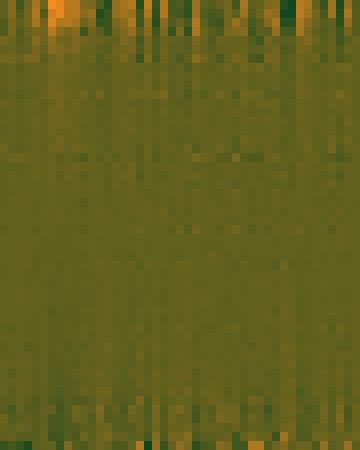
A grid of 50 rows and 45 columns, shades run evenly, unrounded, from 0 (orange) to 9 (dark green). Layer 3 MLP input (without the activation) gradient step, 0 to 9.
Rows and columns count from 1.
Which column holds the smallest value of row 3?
7
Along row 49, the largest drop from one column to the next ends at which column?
36
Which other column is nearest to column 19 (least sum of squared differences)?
21
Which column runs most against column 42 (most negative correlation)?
37
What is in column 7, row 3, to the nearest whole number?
1
